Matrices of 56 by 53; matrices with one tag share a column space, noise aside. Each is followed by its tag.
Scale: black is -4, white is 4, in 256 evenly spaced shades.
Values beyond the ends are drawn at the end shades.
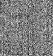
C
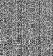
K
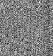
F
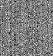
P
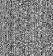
C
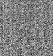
K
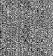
F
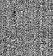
F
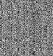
F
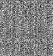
F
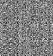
P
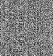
P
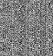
F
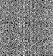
P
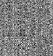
K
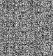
C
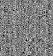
F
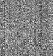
K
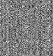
F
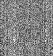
K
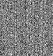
C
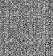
F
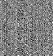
P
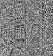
F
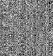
C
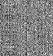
C
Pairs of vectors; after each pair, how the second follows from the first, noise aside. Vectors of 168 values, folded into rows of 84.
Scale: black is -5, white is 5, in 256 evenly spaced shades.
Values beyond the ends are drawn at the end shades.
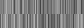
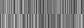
copied.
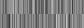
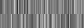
reversed, negated.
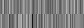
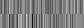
copied.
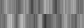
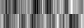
wrapped around, negated, scaled up.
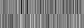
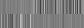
partly zeroed.
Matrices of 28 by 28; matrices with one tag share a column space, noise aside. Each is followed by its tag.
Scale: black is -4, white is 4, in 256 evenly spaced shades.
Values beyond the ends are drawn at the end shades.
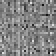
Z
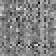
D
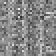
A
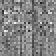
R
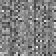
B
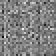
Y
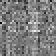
R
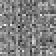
Z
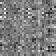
A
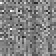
Y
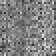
A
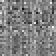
R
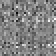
D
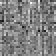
R
